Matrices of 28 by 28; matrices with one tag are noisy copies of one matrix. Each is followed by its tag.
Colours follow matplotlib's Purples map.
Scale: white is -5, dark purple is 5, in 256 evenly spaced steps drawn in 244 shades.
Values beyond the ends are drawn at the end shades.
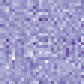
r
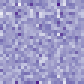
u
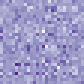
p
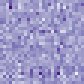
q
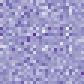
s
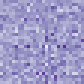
p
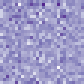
u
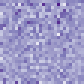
u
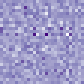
s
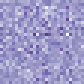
s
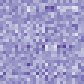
p
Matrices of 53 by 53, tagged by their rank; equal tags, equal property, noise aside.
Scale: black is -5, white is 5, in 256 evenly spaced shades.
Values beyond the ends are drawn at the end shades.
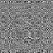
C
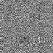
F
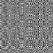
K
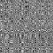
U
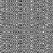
C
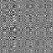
C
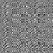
C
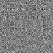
F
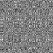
U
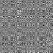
C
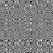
C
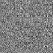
F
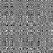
C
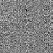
F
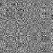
U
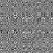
C
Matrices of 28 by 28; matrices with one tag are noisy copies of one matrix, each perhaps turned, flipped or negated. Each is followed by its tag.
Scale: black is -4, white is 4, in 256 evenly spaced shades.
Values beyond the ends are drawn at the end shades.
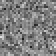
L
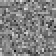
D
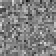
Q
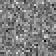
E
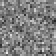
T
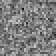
T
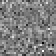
D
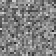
Q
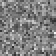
T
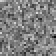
L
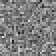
E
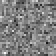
T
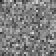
D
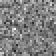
D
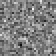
T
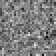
T
